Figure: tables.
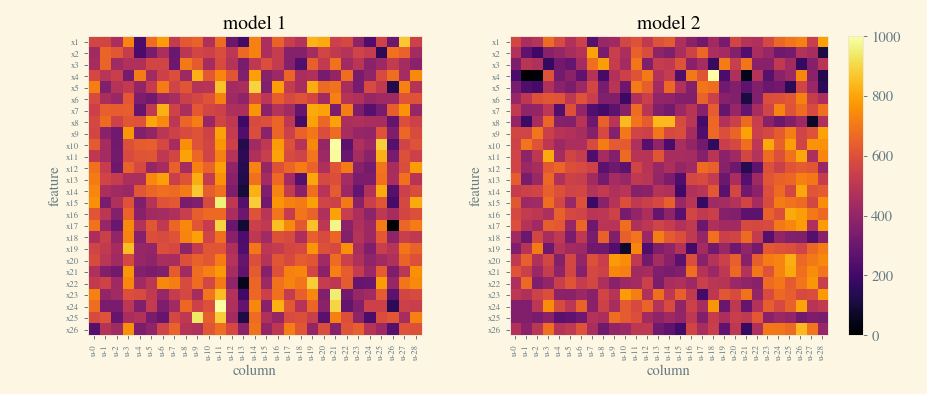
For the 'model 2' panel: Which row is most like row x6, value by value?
x12
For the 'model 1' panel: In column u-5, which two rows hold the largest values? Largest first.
x8, x13
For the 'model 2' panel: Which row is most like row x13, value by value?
x26
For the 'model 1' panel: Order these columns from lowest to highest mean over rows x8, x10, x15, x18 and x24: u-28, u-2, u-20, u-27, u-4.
u-2, u-4, u-20, u-27, u-28
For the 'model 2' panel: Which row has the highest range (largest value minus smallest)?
x4
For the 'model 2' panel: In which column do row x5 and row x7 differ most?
u-28
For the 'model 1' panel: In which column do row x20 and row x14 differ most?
u-25
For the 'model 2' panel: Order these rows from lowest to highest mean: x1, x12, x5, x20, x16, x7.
x5, x7, x12, x16, x1, x20
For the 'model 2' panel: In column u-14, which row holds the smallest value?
x10
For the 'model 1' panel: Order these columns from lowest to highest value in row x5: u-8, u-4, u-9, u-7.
u-4, u-9, u-7, u-8
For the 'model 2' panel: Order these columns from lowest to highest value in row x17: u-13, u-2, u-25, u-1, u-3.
u-2, u-1, u-13, u-3, u-25
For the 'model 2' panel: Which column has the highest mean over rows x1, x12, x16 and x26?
u-26
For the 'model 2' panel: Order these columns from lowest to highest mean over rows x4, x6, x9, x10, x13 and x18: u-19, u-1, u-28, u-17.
u-1, u-19, u-17, u-28
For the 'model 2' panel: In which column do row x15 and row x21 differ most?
u-7
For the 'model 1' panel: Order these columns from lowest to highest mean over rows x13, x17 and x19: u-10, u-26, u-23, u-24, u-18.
u-26, u-24, u-23, u-18, u-10
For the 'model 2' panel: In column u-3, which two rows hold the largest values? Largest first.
x11, x24
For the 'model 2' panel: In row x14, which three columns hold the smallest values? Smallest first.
u-15, u-19, u-21
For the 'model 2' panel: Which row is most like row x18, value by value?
x8
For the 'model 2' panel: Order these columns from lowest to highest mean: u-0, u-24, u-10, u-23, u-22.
u-22, u-0, u-10, u-23, u-24
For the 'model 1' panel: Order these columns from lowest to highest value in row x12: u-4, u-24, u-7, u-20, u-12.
u-24, u-12, u-20, u-4, u-7
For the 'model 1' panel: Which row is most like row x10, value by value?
x11
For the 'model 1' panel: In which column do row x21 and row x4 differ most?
u-3
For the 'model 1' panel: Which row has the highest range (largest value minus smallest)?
x17
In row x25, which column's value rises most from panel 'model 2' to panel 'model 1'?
u-28
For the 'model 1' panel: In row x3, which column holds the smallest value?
u-18
